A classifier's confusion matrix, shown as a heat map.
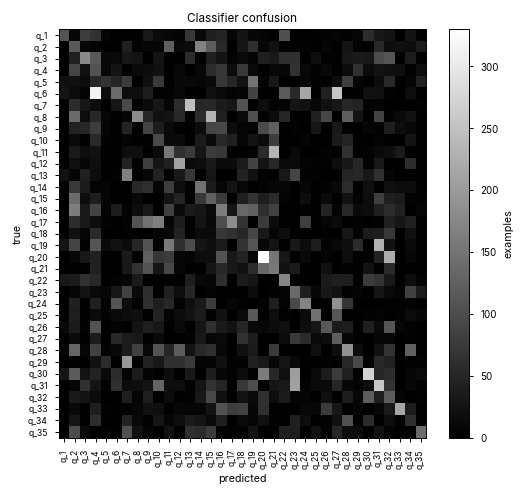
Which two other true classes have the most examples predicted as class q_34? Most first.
q_28, q_23
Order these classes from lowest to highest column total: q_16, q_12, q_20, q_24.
q_24, q_12, q_20, q_16
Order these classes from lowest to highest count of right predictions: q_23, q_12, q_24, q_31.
q_23, q_24, q_12, q_31
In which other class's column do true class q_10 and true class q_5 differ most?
q_19
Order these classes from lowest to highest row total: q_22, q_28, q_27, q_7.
q_27, q_22, q_7, q_28
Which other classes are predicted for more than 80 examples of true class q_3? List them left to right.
q_4, q_31, q_32
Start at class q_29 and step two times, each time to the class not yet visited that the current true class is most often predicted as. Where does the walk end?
q_13
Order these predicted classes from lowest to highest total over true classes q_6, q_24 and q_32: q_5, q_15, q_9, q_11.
q_5, q_11, q_9, q_15
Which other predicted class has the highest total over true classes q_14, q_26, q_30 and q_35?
q_2
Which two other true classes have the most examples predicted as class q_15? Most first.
q_8, q_2
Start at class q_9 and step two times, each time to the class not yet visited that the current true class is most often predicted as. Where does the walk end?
q_20
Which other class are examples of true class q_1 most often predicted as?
q_22
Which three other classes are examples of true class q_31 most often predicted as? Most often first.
q_23, q_10, q_19
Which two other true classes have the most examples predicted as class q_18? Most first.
q_16, q_7
